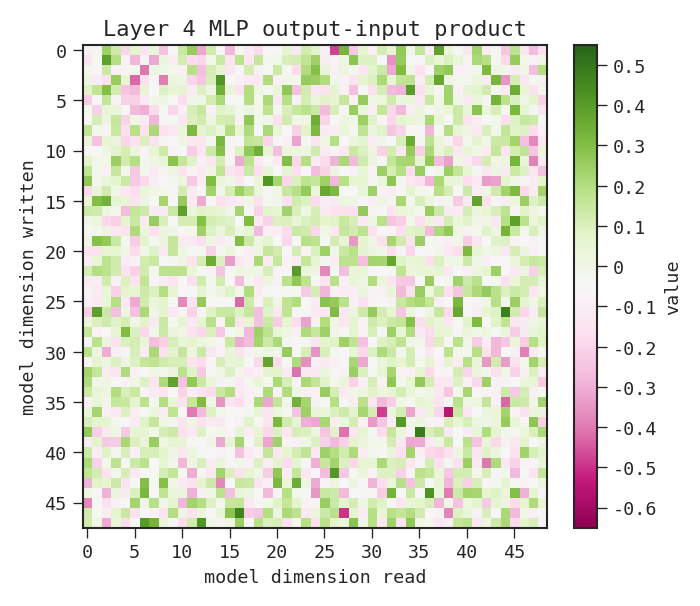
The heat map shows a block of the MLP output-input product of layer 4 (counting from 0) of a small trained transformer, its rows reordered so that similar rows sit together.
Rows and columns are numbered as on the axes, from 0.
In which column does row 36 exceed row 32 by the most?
23
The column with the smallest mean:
5
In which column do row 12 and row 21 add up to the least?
15
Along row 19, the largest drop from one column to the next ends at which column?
28
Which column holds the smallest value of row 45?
0
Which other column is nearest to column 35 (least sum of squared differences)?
9
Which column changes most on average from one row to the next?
33
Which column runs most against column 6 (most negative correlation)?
24
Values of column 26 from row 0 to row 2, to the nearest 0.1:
-0.5 -0.1 -0.1
